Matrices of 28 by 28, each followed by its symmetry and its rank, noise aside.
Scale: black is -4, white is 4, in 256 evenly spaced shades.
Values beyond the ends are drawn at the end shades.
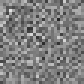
symmetric, rank five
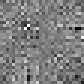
symmetric, rank four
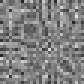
symmetric, rank five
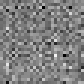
no symmetry, rank five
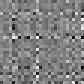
no symmetry, rank three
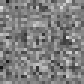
antisymmetric, rank four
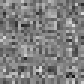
no symmetry, rank four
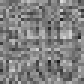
no symmetry, rank four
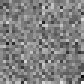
no symmetry, rank five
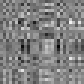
no symmetry, rank three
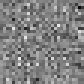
no symmetry, rank five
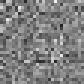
no symmetry, rank four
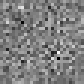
symmetric, rank five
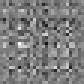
no symmetry, rank three
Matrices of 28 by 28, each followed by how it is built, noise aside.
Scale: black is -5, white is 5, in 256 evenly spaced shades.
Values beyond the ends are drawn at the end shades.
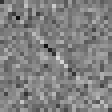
diagonal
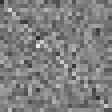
diagonal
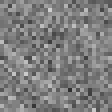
Toeplitz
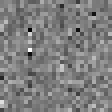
uneven columns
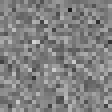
repeating columns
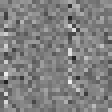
uneven columns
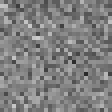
Toeplitz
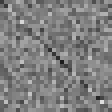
diagonal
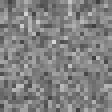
repeating columns
